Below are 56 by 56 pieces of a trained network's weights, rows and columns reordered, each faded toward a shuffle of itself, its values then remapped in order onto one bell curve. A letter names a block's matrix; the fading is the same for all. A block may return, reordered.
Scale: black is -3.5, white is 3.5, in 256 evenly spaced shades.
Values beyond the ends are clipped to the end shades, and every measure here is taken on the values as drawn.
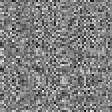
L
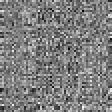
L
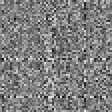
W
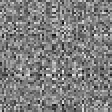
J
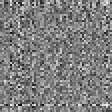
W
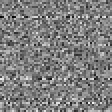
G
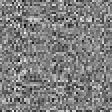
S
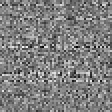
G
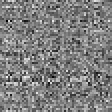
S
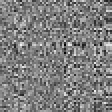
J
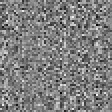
W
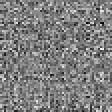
S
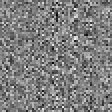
W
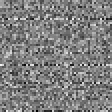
G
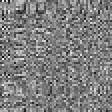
L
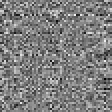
J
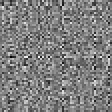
J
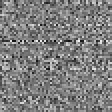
G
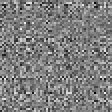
S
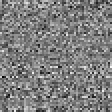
G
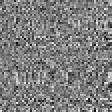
S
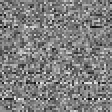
G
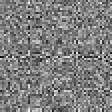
J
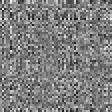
J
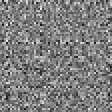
S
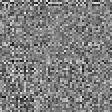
S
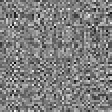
L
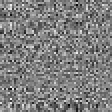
S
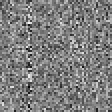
W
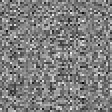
L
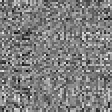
S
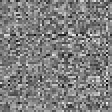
J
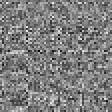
S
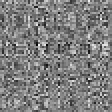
J
